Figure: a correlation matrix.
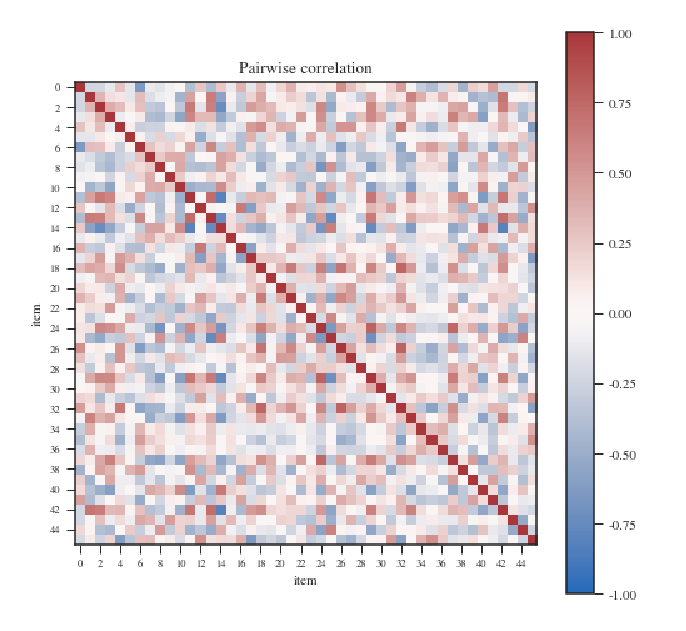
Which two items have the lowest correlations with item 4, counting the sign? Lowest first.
45, 35
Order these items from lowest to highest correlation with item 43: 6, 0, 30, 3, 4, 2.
0, 3, 30, 4, 2, 6
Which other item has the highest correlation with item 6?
13
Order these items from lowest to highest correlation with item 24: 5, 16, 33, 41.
5, 16, 41, 33
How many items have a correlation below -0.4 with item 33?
4
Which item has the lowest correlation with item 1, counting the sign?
14
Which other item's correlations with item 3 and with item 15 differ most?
37
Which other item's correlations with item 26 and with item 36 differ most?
32
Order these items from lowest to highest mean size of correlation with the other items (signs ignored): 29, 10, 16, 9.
9, 16, 10, 29
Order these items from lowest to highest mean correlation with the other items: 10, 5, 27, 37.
10, 5, 27, 37
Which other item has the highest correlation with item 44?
25
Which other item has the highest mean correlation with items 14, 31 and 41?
16
